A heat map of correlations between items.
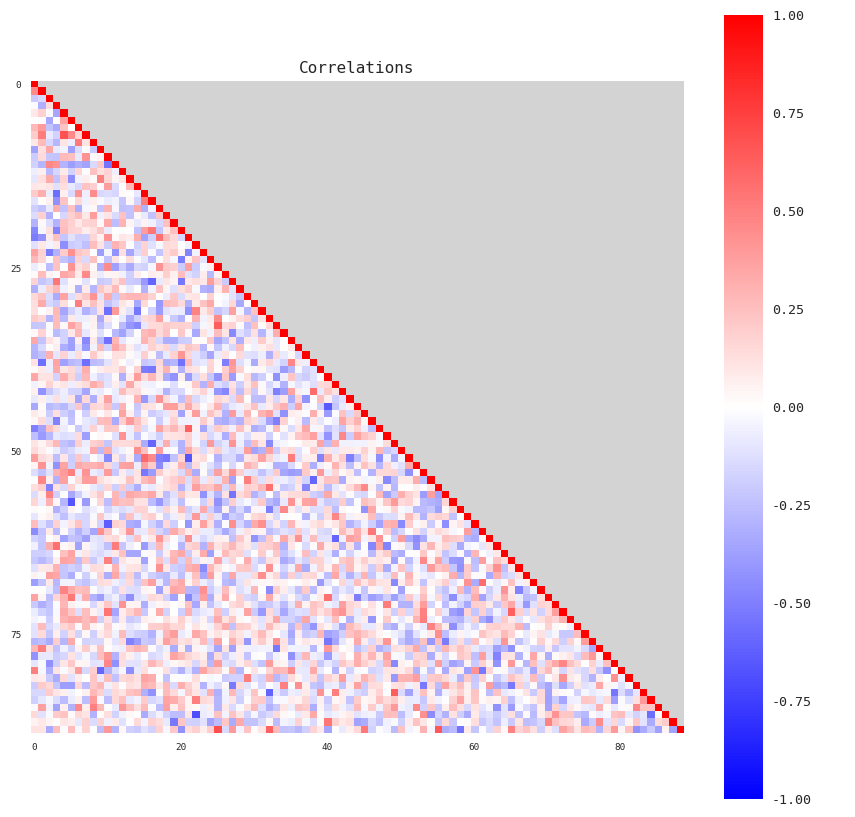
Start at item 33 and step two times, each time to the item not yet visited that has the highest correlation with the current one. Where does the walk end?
88
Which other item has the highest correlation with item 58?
34
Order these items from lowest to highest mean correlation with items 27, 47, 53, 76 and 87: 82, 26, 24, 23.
82, 24, 23, 26
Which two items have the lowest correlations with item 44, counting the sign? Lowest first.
40, 70
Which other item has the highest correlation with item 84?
22
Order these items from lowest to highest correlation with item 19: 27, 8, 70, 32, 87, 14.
87, 70, 32, 14, 27, 8
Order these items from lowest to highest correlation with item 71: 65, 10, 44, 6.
6, 44, 10, 65
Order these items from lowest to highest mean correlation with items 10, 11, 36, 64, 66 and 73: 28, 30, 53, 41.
30, 41, 53, 28
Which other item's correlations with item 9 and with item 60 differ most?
80
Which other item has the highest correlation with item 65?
72
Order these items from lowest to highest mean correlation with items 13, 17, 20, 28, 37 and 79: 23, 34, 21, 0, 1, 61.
0, 23, 1, 34, 61, 21
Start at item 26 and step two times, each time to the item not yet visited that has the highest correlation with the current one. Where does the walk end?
4
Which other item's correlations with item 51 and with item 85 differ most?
18
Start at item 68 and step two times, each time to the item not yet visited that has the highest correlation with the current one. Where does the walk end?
46
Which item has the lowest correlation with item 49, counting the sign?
16
